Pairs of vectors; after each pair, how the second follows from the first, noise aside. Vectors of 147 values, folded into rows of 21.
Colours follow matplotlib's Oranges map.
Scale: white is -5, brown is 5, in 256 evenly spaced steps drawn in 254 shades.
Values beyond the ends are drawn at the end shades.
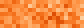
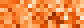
scaled up.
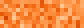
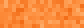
reversed, negated, shrunk.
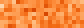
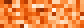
wrapped around, negated, scaled up.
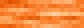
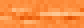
partly zeroed.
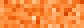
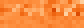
negated, partly zeroed.
